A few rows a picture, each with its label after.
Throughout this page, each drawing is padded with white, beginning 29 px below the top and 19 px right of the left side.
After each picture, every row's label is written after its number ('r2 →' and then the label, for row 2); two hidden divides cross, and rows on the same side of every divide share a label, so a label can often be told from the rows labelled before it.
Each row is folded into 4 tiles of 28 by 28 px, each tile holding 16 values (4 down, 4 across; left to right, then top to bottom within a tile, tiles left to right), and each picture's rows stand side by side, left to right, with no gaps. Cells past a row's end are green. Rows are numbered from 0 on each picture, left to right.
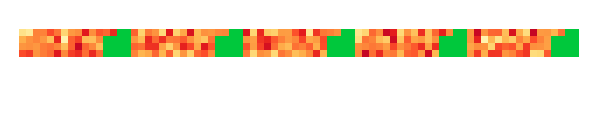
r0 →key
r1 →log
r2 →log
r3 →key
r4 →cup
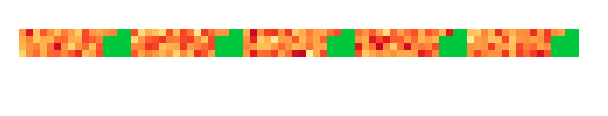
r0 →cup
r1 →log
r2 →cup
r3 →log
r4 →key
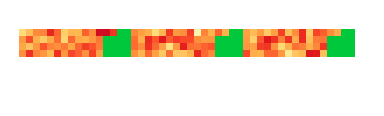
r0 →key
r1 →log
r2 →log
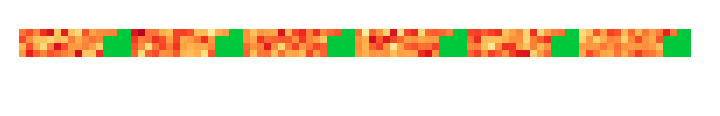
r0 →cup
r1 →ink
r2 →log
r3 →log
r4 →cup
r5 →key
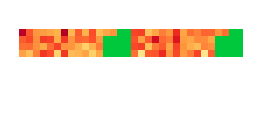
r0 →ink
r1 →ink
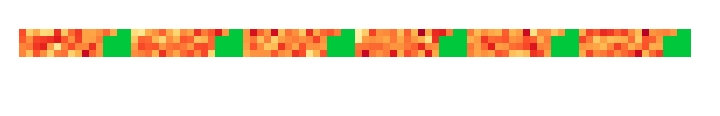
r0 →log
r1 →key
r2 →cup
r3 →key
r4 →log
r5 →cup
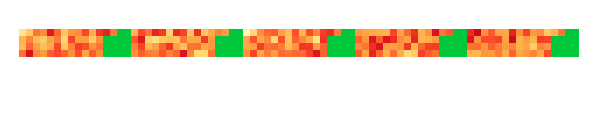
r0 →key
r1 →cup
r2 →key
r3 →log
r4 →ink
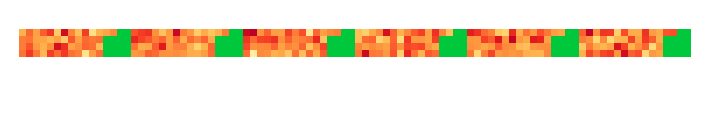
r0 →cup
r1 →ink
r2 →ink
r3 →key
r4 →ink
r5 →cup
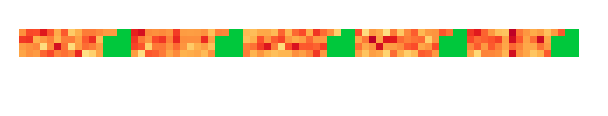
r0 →cup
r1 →ink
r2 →log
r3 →log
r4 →ink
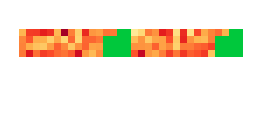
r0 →cup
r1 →key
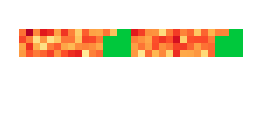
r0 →cup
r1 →ink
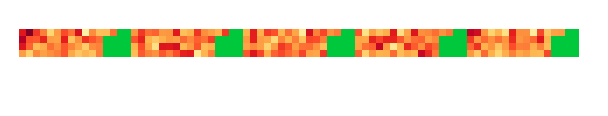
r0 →ink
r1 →cup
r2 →cup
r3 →log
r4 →ink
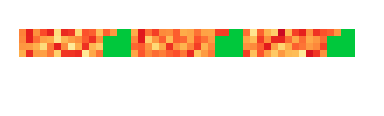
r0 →cup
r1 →cup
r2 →log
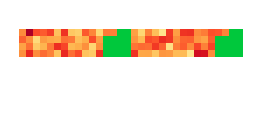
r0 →cup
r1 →log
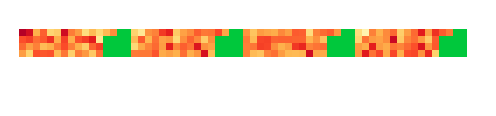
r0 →ink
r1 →key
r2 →log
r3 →key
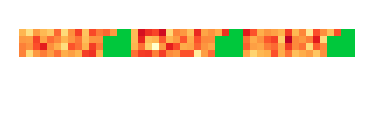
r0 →log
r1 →cup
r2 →ink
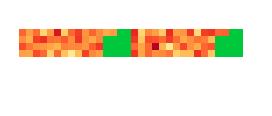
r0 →log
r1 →log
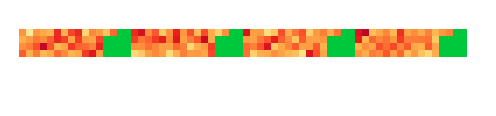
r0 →log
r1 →ink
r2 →log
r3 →ink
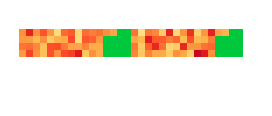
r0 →cup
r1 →log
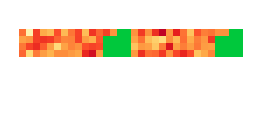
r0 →log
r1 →cup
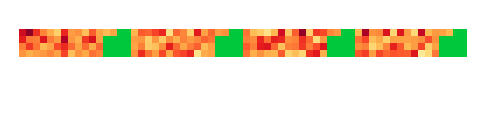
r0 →ink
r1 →cup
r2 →log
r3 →cup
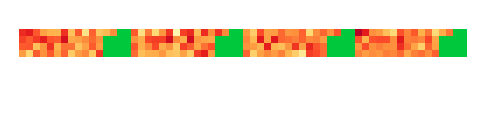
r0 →ink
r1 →log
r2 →log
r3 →ink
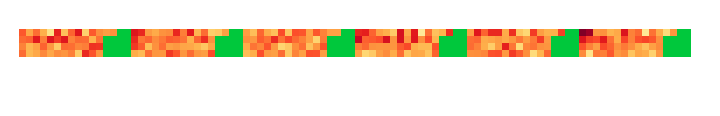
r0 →log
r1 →ink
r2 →log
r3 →ink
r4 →cup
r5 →ink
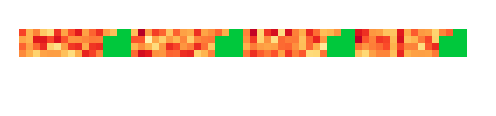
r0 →log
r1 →cup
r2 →cup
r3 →ink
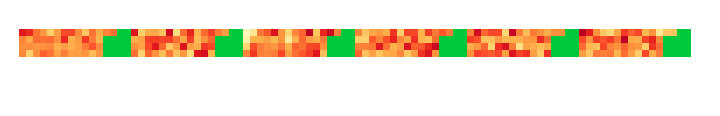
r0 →ink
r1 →log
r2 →key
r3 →log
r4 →cup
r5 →ink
